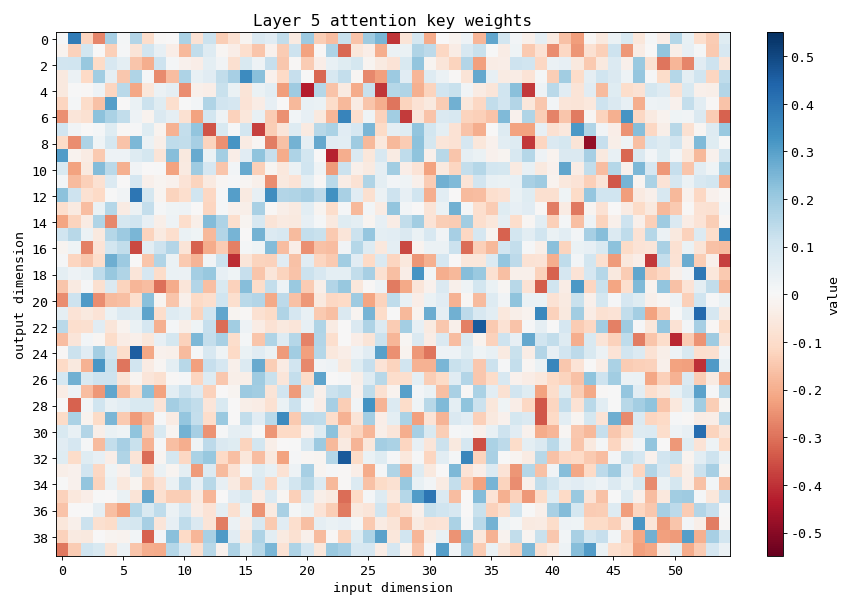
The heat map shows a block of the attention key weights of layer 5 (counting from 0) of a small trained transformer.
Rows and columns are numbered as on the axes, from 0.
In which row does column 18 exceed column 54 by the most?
17
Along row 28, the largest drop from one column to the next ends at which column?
26
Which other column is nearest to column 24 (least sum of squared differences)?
44
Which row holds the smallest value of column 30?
24
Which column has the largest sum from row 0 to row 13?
4
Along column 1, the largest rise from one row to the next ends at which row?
29
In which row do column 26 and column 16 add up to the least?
7
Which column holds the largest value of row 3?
15
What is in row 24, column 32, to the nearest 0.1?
0
